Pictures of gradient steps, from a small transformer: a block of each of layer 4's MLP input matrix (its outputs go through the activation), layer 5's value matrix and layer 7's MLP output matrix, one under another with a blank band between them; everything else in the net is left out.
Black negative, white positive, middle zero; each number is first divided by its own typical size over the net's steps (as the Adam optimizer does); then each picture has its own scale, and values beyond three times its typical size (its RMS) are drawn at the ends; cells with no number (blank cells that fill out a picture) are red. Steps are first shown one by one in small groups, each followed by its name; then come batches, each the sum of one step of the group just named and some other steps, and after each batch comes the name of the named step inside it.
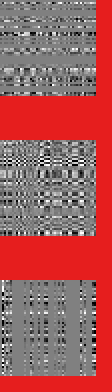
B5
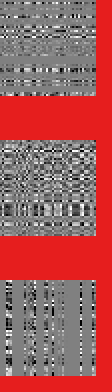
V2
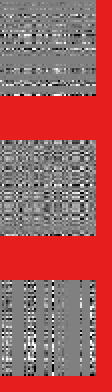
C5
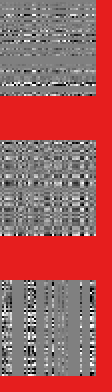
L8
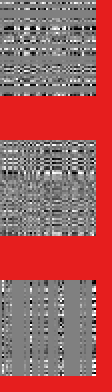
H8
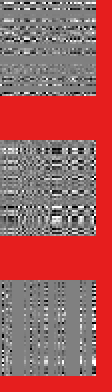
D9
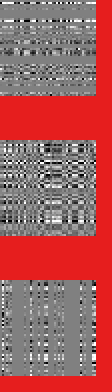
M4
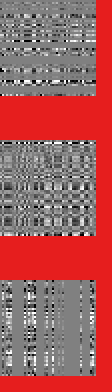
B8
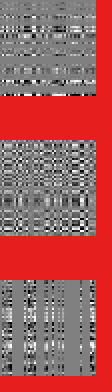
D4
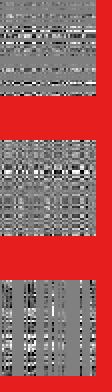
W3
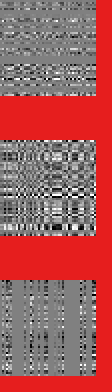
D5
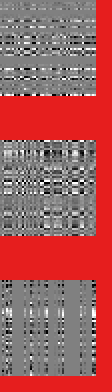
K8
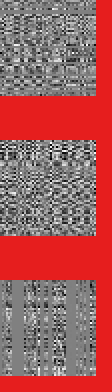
B8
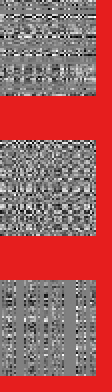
D4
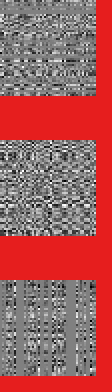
C5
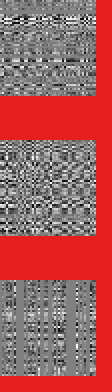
L8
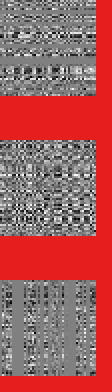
L8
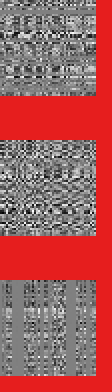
W3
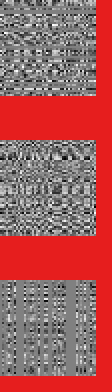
D9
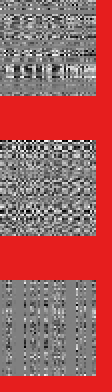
K8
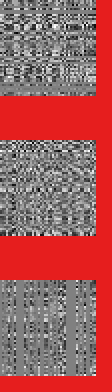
H8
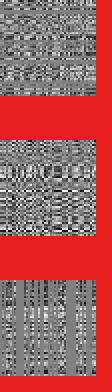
D9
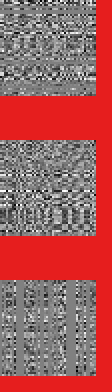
L8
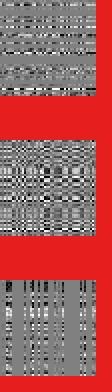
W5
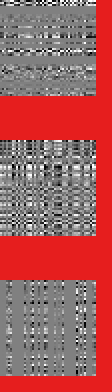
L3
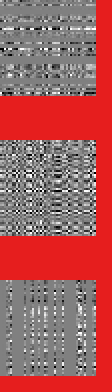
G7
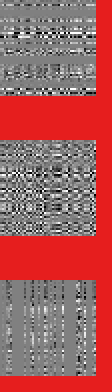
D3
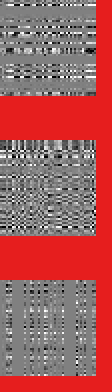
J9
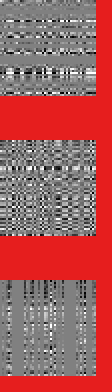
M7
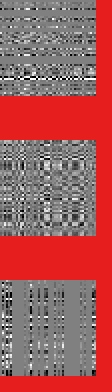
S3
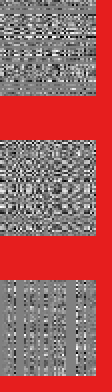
D3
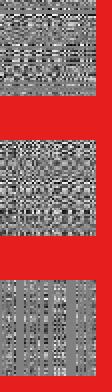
S3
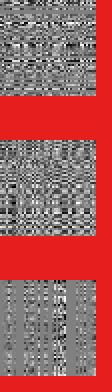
L3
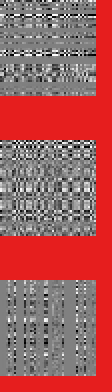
L3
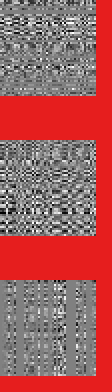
D3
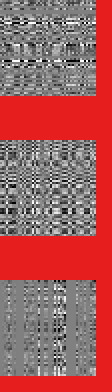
J9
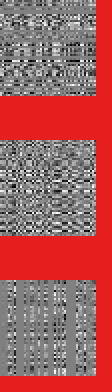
G7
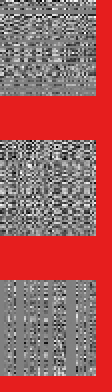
L3
